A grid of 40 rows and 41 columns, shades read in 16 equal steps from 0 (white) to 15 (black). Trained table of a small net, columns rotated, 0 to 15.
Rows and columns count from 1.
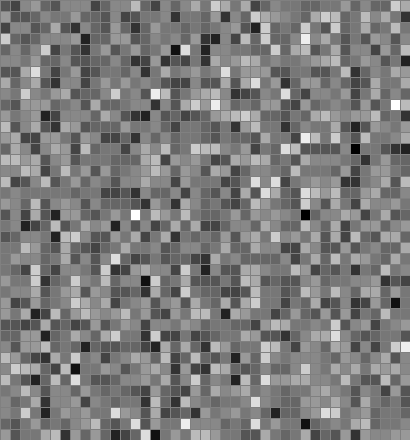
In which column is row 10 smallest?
40
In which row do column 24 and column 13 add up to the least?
29
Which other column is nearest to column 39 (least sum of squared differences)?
30
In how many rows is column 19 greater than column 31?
21
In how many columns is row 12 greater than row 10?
23
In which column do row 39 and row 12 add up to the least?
26
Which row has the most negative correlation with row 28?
3
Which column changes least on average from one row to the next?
10
